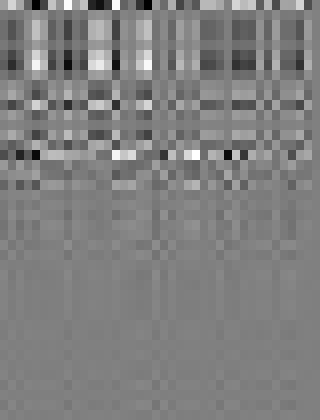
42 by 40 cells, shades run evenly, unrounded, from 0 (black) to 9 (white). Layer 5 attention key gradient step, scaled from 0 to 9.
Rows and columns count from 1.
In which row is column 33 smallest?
1
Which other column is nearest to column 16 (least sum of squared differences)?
24
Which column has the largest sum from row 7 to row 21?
25
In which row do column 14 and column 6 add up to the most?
7
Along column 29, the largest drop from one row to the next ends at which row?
16
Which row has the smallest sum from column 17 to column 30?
17
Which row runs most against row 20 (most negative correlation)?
27
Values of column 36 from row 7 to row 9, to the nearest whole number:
3 4 5
